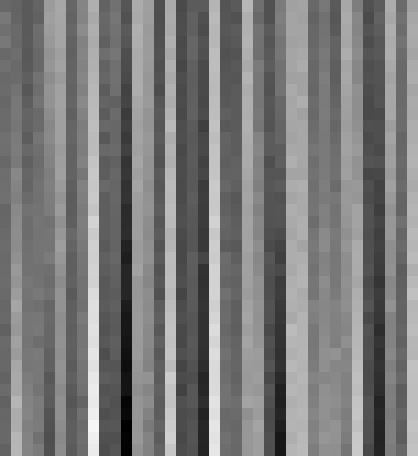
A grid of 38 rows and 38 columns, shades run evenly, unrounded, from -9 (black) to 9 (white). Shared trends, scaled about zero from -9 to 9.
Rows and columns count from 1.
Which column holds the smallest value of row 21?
12
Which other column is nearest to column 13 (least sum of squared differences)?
23
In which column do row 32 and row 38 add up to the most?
9
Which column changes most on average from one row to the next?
10
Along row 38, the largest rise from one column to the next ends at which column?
20
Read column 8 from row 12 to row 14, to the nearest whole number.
0 0 0
